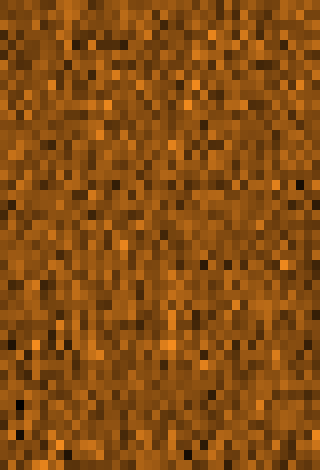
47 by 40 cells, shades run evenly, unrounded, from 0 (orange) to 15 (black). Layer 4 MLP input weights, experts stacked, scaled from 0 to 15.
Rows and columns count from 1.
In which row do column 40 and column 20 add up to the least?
8
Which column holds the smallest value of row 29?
5
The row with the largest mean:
33
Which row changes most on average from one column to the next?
35
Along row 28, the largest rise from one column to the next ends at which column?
15
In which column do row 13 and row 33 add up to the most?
26
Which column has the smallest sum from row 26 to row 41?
22
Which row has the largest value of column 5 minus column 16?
25
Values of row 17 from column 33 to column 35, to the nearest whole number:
7 5 9
